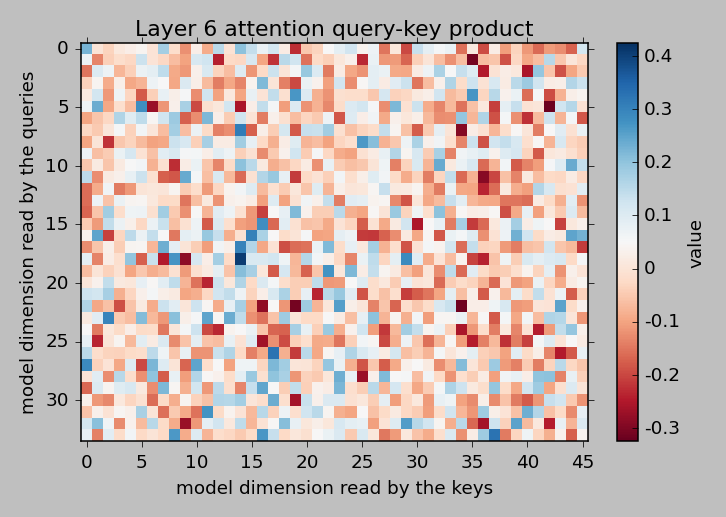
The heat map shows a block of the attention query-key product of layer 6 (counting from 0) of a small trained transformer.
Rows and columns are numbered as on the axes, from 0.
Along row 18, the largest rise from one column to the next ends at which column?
8
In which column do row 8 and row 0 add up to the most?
14
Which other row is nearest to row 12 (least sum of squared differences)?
20
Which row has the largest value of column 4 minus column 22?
16
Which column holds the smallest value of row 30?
19
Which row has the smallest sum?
25
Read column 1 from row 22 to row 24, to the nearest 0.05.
-0.1 0.1 -0.15
